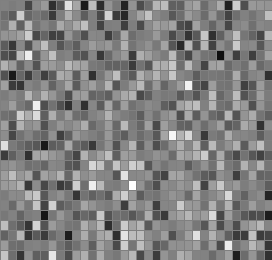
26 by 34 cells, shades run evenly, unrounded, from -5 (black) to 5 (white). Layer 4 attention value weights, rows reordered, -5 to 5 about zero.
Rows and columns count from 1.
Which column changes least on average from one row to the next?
20
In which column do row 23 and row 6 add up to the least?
28
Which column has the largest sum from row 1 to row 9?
9
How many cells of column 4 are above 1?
7
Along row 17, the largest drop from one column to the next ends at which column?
19
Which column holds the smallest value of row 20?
34
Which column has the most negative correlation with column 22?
26
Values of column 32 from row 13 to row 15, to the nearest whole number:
1 0 1
